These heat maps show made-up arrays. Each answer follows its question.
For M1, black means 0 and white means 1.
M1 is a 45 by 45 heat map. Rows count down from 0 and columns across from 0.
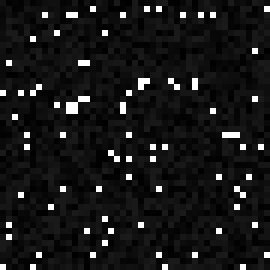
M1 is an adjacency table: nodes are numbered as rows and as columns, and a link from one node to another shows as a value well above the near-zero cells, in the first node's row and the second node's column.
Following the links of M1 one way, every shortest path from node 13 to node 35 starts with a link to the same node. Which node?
node 24
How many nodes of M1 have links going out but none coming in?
3
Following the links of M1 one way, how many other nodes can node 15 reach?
9
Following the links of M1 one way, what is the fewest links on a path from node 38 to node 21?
3
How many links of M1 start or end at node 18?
6
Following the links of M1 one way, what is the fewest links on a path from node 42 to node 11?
4
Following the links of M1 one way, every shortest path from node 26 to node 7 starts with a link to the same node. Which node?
node 19
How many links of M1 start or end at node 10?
5
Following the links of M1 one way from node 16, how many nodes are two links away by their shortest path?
9
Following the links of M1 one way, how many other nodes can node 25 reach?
5
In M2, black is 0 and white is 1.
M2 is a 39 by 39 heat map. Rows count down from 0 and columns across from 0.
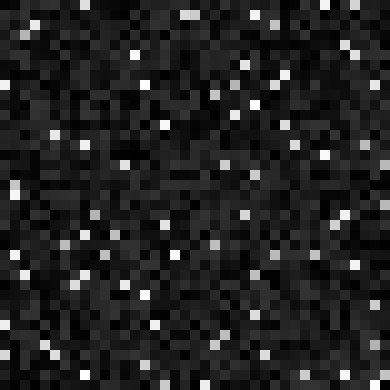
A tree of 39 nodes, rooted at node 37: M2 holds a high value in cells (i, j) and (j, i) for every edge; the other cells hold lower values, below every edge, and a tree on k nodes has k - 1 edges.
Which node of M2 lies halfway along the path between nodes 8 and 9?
34
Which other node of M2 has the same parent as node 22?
12
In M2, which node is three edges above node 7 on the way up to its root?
16
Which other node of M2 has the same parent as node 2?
25
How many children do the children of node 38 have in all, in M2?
2
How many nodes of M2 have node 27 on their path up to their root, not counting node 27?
9
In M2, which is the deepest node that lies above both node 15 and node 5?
0
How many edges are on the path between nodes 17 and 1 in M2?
2
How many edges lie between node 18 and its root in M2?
5
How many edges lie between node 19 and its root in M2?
5
